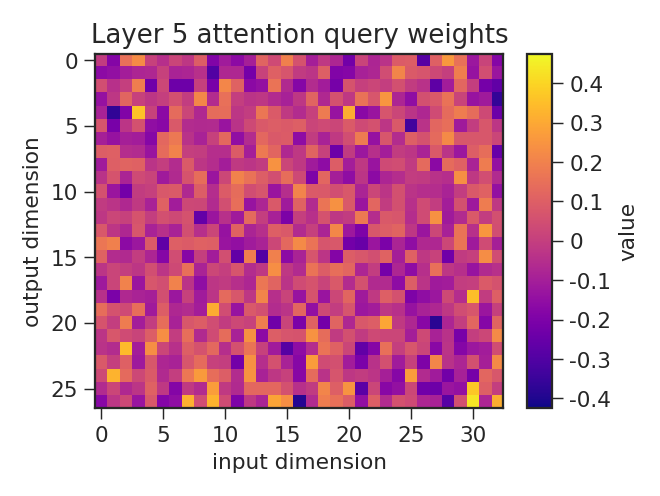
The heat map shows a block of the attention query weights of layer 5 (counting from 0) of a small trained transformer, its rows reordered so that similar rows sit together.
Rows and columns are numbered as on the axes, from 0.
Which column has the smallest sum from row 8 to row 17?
28
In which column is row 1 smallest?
9
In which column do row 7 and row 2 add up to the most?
14
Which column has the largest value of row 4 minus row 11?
3
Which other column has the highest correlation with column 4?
7
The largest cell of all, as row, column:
26, 30
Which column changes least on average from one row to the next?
24
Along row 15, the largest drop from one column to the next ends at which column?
13
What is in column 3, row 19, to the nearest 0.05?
0.15
